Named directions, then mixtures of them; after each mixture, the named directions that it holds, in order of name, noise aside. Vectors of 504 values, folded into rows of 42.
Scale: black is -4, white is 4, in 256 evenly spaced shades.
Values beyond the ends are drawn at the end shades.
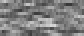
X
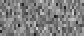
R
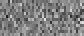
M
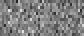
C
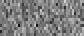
M, R.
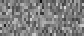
C, R.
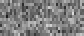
M, R, X.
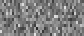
R.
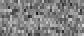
C, X.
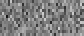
M, R.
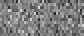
C.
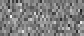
C, M.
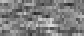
X.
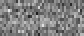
C, X.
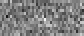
M, X.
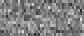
C, R, X.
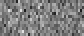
C.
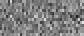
M.
